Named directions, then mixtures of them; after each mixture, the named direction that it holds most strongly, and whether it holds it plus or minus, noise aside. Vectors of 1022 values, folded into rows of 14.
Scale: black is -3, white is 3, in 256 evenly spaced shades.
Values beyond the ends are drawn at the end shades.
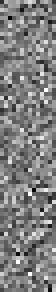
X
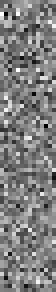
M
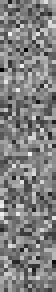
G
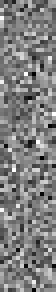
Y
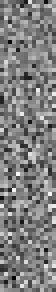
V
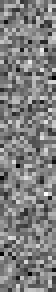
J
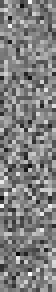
V, plus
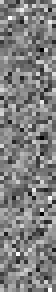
X, minus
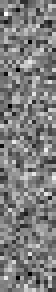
J, plus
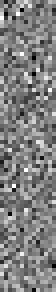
Y, plus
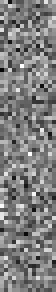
G, plus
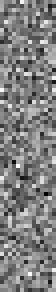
J, minus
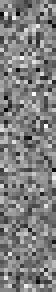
M, minus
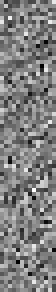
X, minus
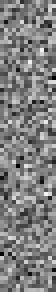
J, plus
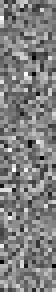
Y, plus
